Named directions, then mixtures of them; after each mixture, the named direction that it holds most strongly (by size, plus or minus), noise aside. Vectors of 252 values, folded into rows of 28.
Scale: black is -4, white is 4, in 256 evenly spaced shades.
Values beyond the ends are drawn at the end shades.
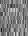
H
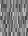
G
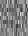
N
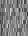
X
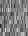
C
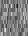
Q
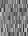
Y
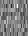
Q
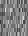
X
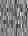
N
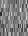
Y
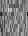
C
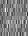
X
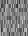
Y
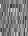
H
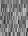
G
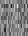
Q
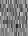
N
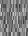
G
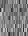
Y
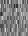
Q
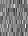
H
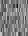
Q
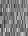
C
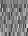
G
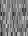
G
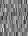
Q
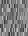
C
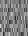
C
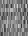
Q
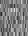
H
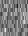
Q
